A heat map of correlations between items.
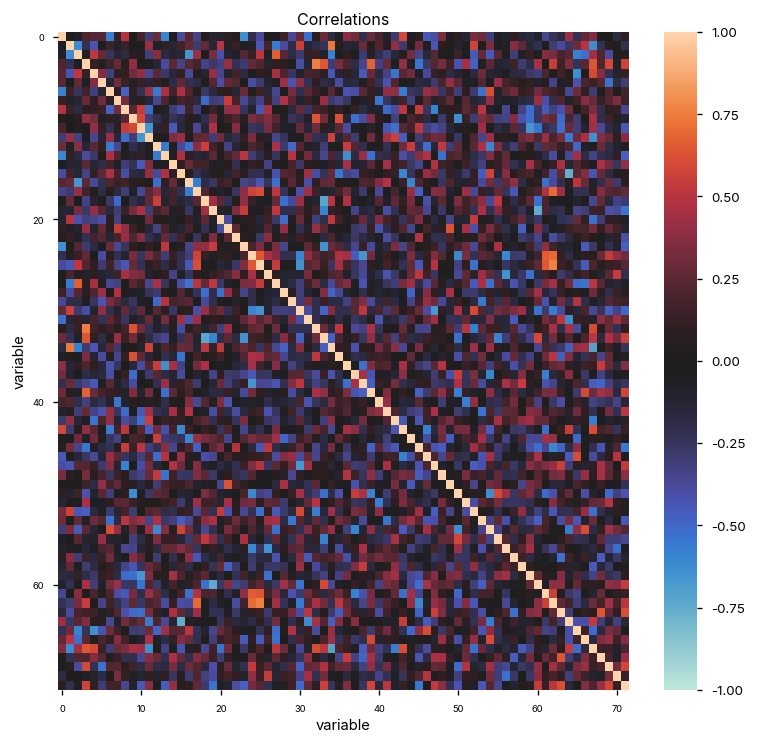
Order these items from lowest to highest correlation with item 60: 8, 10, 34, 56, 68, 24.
10, 34, 8, 56, 68, 24
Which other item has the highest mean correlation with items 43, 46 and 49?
21
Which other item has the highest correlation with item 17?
62
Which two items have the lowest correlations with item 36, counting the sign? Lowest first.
13, 38
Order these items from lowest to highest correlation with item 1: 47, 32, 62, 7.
47, 62, 32, 7
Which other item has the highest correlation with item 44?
12
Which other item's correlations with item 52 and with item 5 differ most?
20
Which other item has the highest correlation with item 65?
46
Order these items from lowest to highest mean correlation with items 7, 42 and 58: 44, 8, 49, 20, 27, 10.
27, 10, 8, 44, 20, 49
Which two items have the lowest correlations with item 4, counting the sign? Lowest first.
65, 42
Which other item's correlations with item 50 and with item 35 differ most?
9
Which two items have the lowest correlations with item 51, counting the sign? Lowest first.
40, 52
